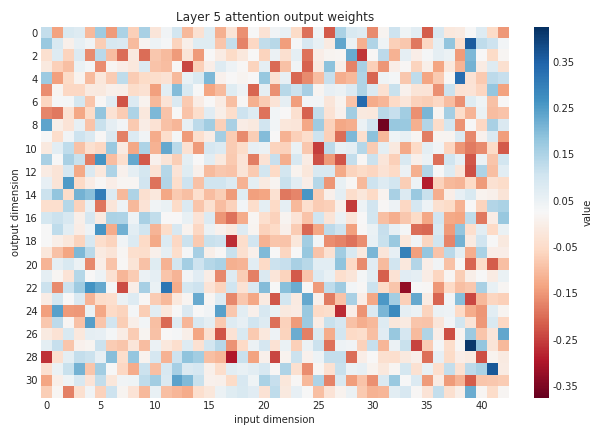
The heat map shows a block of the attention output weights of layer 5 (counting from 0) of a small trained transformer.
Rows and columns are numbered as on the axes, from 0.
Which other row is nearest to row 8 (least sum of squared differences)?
21
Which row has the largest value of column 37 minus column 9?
11
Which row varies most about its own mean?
22
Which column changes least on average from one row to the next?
18
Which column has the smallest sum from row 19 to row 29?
7
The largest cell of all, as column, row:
39, 27
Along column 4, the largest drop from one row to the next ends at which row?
23
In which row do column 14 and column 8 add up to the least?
10
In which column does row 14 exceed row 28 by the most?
0
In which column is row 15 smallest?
28
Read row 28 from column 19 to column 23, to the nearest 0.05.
-0.15 0 -0.25 0 0.1
